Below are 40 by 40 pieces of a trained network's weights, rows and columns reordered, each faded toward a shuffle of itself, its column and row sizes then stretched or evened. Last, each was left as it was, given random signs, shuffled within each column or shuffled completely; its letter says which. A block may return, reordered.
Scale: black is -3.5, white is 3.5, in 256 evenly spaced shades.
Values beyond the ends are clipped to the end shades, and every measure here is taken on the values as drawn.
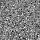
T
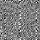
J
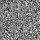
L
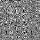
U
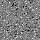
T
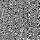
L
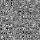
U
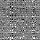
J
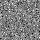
T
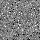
T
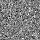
T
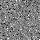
T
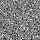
T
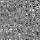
U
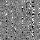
L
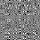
J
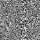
L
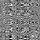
J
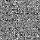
U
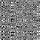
J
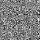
U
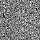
L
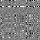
J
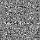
U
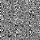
U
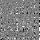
U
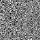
L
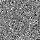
T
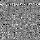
U
